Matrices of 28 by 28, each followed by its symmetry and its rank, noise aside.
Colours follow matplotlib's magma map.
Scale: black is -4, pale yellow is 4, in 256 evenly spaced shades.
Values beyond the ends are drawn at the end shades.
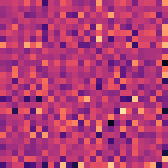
antisymmetric, rank four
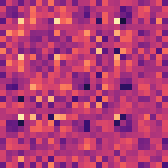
symmetric, rank three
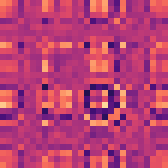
symmetric, rank two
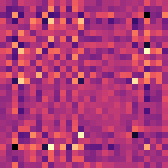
symmetric, rank three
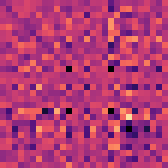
symmetric, rank two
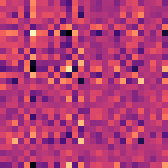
symmetric, rank two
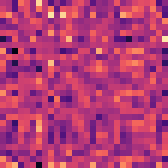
antisymmetric, rank four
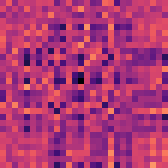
symmetric, rank three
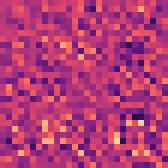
antisymmetric, rank four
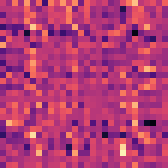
antisymmetric, rank four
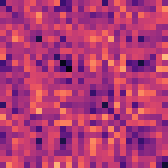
symmetric, rank three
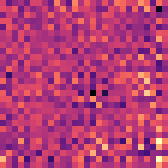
no symmetry, rank four
